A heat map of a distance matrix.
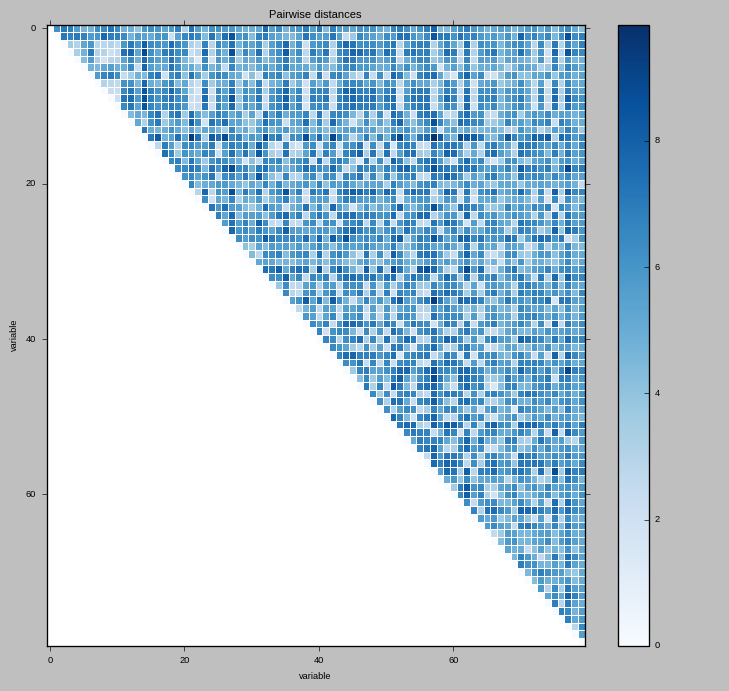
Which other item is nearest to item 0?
20
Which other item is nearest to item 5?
58
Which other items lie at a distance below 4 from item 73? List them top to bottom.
5, 13, 26, 58, 68
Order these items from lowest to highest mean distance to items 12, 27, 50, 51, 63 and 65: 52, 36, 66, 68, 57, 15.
66, 36, 15, 68, 52, 57
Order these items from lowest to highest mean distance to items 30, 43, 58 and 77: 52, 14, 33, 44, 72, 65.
33, 65, 72, 52, 44, 14
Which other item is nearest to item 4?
22
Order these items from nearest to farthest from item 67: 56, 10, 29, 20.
29, 10, 20, 56
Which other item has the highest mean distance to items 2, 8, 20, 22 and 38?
14
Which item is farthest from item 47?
31
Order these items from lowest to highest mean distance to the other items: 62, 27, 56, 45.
45, 56, 62, 27
